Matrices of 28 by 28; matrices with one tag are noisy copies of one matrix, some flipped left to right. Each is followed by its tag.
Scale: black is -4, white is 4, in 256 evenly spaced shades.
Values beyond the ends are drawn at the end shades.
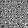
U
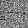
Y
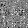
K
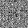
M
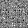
K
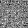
U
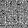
U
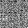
M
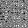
Y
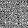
U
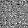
U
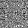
Y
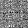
Y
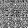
M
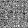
Y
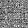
Y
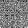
M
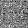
Y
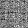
Y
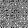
M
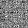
Y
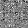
Y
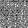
M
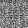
M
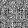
K
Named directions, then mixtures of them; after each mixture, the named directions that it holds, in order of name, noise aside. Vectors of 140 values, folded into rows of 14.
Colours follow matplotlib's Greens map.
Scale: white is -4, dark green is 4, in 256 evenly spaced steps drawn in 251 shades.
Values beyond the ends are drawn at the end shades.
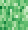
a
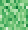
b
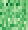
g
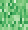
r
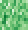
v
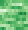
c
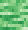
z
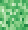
c, r, v.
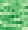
z.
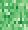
b, r, z.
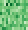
g, r.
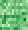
c, v, z.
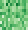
g.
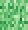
a, r.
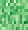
g, r.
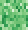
b, v.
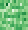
c, g, v.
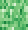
a, c.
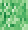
g, r, v.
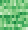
c, z.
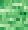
c.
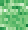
b, c.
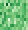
g, v.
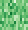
r.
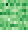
g, z.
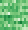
r, z.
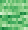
c, z.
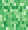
a, b.
